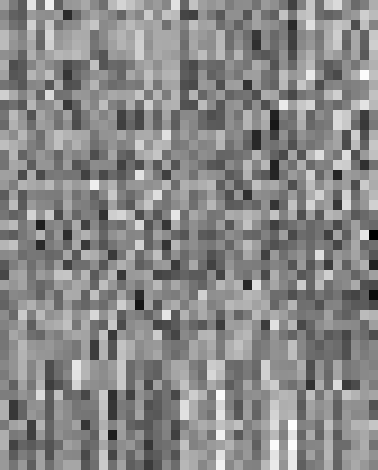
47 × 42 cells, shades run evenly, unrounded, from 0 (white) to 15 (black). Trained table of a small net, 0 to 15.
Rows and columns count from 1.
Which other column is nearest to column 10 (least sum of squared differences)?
15
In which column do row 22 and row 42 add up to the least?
31
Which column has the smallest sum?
25
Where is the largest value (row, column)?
24, 42
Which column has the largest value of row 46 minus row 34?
18
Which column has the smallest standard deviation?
26
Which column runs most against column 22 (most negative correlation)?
17
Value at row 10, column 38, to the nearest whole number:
3
